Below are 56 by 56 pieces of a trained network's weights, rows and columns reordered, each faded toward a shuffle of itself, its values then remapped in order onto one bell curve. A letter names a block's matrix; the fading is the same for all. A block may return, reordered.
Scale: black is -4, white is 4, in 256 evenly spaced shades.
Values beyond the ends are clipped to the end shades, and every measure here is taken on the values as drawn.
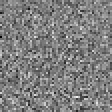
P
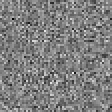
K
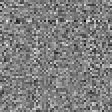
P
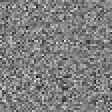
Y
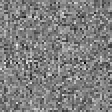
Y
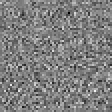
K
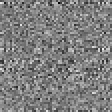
K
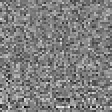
P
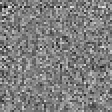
P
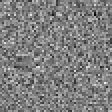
Y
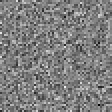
P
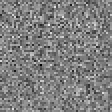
Y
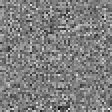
P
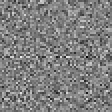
P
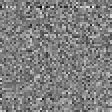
P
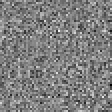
Y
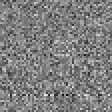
P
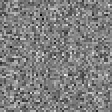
K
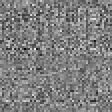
K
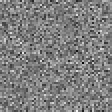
P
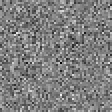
Y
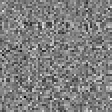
K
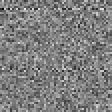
P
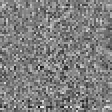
P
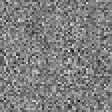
P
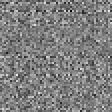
K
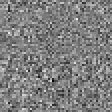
K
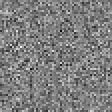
Y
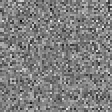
P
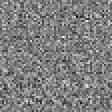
Y
